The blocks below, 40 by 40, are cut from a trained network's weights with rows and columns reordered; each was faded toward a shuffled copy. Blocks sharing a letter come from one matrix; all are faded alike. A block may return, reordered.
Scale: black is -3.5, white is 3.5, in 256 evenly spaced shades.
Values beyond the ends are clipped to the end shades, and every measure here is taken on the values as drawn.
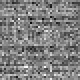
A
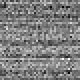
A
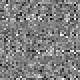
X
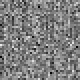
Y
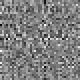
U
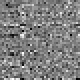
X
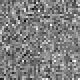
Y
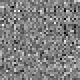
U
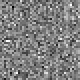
Y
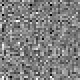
U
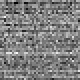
A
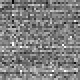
A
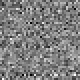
U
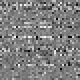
X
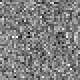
Y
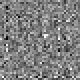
U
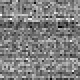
A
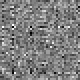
U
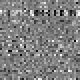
X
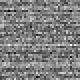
A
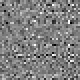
X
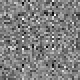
U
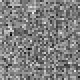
Y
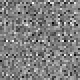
X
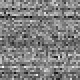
A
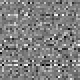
X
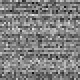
A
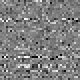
X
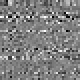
X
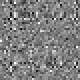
X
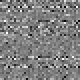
X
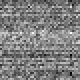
A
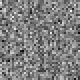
Y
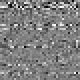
X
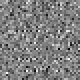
X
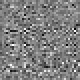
X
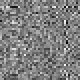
U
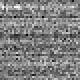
A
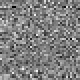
U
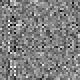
U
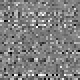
X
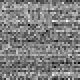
A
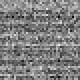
A
